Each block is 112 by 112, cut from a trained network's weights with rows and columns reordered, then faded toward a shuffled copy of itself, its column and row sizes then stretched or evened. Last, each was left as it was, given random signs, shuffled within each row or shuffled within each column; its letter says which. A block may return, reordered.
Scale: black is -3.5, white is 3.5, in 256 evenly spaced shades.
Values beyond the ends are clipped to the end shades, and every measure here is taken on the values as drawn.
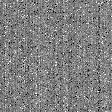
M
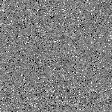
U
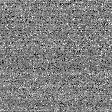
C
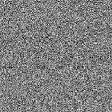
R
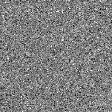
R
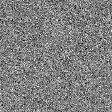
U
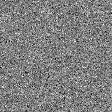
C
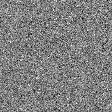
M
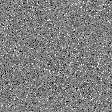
C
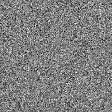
R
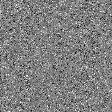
M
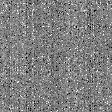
R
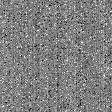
M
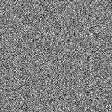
R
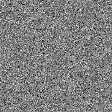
U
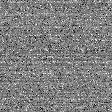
C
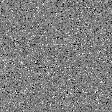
C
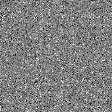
U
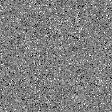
U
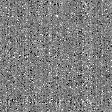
R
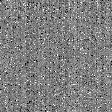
R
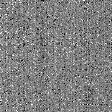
R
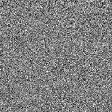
R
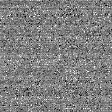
R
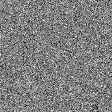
M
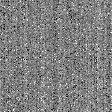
R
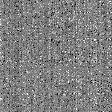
R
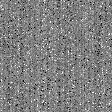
M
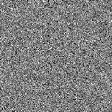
R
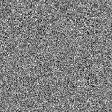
R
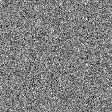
M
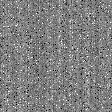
M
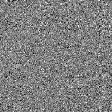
R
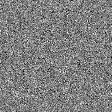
U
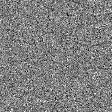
M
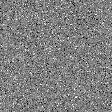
C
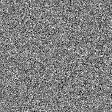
M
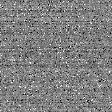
R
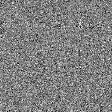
U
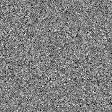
C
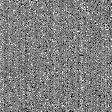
M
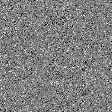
M
